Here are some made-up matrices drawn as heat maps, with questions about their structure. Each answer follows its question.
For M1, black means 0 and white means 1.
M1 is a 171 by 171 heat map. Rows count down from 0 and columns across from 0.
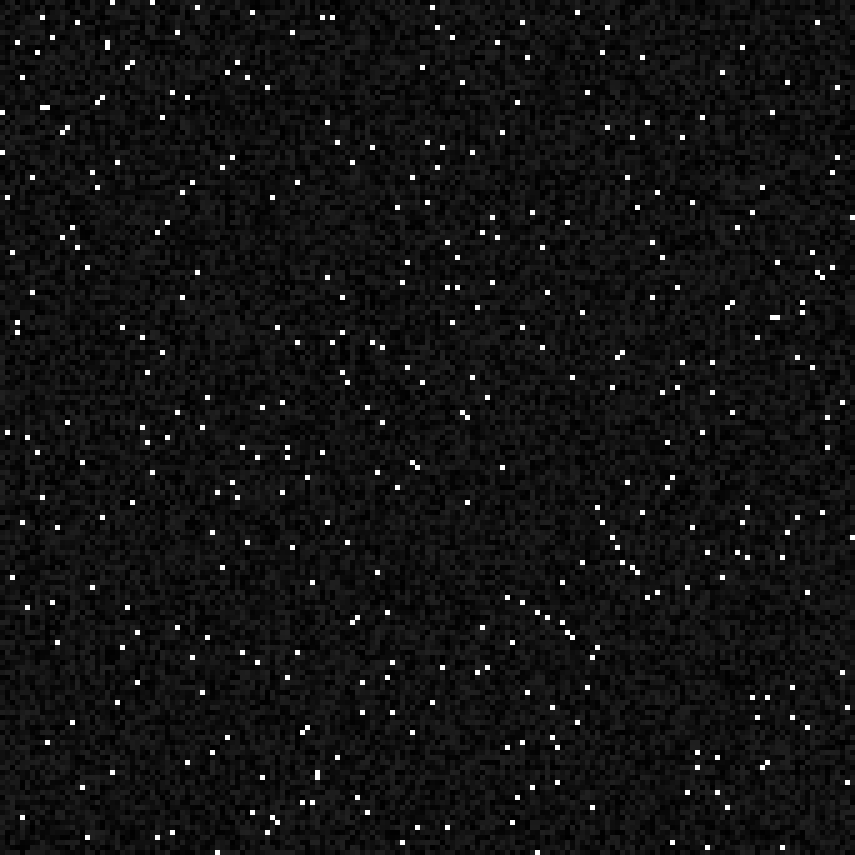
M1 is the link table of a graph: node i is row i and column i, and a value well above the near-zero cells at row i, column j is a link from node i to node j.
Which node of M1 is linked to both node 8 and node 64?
node 3
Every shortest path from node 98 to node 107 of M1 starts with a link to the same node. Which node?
node 43
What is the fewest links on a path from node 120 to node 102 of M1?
5
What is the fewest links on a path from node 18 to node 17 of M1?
4
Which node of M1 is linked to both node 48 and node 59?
node 130
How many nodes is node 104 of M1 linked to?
4
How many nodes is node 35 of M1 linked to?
3
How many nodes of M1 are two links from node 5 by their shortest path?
2
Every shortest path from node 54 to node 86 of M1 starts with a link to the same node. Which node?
node 39
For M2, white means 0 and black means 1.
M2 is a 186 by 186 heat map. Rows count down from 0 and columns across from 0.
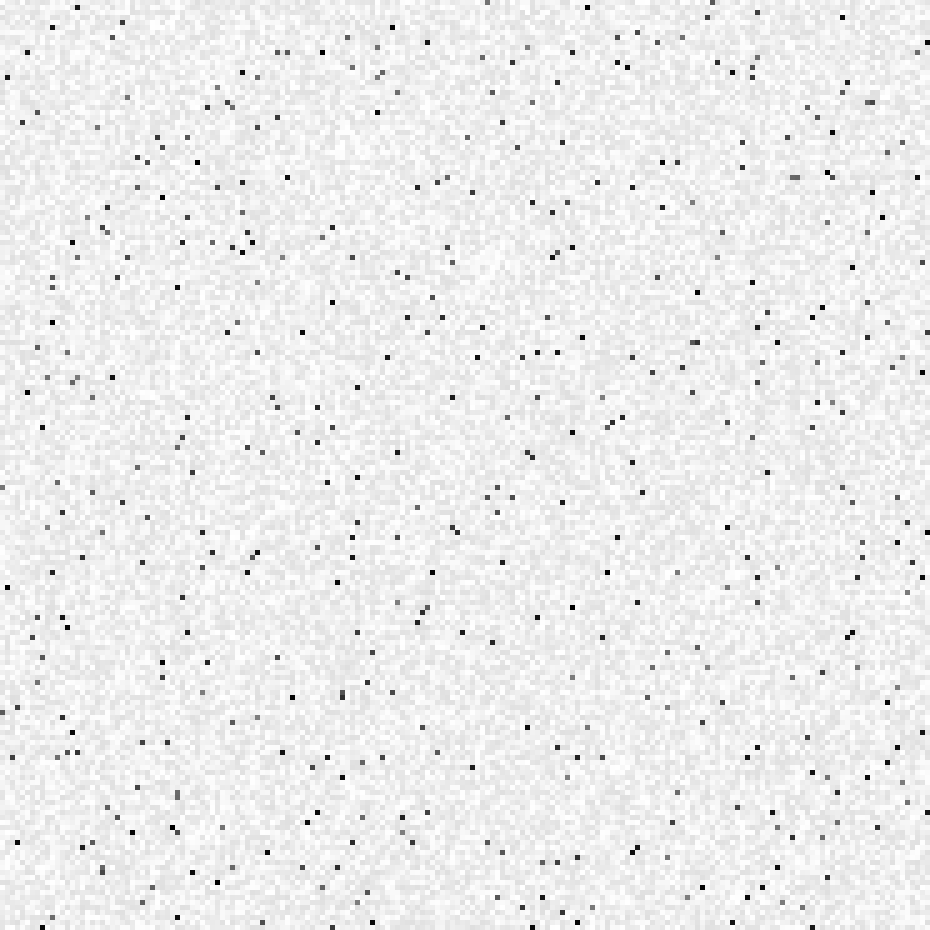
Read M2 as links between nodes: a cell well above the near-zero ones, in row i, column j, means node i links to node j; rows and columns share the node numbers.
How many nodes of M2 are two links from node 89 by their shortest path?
7
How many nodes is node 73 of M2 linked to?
2
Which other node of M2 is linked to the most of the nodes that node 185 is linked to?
node 85
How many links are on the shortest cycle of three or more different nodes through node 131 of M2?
7
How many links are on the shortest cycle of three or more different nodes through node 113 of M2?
5
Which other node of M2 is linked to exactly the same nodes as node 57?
node 183
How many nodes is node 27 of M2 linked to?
4
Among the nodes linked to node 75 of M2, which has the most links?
node 15
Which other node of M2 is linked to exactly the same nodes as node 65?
node 11
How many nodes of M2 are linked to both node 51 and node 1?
1
